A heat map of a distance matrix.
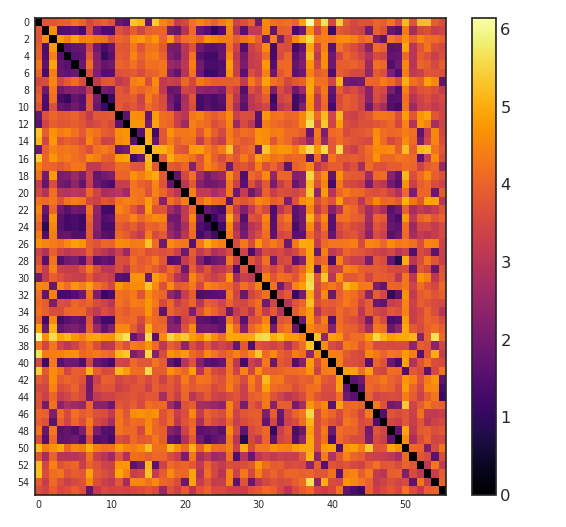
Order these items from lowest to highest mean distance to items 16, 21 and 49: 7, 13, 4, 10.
10, 13, 4, 7
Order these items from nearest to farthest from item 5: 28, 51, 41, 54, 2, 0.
28, 51, 54, 41, 0, 2
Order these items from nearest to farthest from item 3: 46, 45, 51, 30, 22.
22, 45, 51, 30, 46
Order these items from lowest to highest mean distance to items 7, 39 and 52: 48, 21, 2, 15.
21, 48, 2, 15
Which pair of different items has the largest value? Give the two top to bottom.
0, 37
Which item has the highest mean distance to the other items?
37
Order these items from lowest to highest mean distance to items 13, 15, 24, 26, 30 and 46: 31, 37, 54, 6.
6, 54, 31, 37
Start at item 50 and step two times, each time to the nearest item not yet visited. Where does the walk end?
53
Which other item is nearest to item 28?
49
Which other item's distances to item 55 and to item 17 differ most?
43
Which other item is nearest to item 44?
55
